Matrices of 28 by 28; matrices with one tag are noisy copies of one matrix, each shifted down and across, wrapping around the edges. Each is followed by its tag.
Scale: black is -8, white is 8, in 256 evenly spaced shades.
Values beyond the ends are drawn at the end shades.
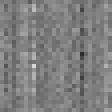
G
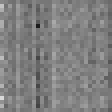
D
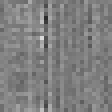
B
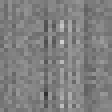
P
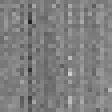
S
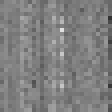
G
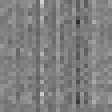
D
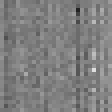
P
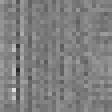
B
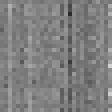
S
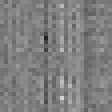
P
